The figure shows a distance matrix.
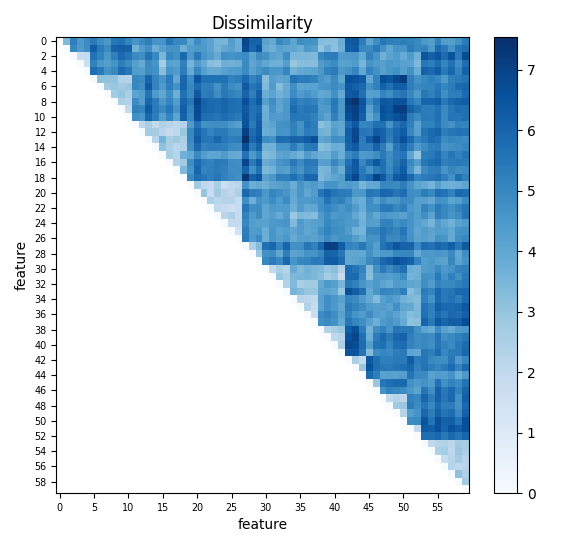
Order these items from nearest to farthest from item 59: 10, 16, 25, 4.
25, 16, 10, 4
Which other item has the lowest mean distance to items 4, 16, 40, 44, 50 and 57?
3
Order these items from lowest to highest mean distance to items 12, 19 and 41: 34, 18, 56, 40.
40, 18, 34, 56
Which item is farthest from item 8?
43
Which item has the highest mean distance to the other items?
27
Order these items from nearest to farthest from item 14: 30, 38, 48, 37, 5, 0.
38, 30, 48, 0, 5, 37
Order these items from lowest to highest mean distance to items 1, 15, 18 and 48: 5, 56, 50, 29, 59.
50, 56, 59, 5, 29
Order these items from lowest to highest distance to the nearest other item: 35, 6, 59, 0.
35, 59, 6, 0
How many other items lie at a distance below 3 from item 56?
6
